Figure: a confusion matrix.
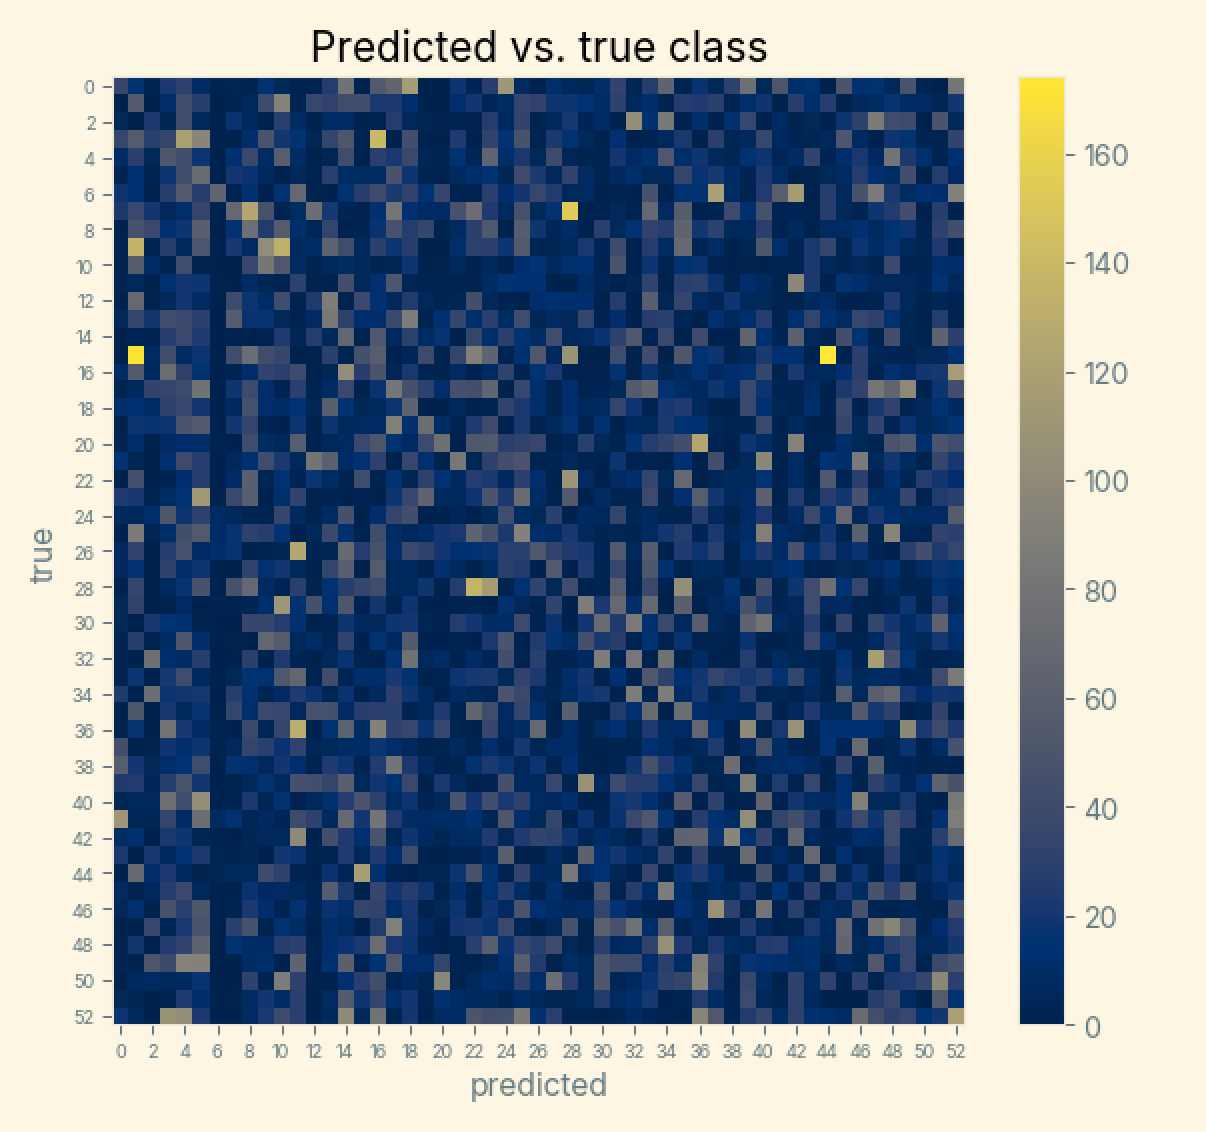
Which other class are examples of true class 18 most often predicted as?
13
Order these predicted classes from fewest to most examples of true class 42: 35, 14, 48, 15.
15, 14, 48, 35
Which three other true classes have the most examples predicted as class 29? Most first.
39, 43, 31
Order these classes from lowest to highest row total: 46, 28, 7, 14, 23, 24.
24, 46, 14, 23, 28, 7
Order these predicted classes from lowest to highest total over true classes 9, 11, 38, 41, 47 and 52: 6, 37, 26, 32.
6, 26, 37, 32
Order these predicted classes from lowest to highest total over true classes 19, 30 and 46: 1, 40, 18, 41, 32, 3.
41, 1, 18, 3, 32, 40
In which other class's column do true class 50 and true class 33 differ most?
20
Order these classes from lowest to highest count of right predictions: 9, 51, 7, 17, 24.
24, 51, 7, 17, 9
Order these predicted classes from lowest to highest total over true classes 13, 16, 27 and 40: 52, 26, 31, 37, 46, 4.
26, 37, 31, 4, 46, 52
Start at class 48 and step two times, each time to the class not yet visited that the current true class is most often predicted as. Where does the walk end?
32
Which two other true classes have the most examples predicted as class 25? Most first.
52, 23
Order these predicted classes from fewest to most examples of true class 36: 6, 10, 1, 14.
6, 1, 10, 14
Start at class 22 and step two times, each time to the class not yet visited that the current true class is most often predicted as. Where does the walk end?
23
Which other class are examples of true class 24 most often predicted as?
45
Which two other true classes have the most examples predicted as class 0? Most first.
41, 38
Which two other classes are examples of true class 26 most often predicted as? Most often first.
11, 14
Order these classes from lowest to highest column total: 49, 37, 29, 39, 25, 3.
29, 37, 49, 39, 3, 25
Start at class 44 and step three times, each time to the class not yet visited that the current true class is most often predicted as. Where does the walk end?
10
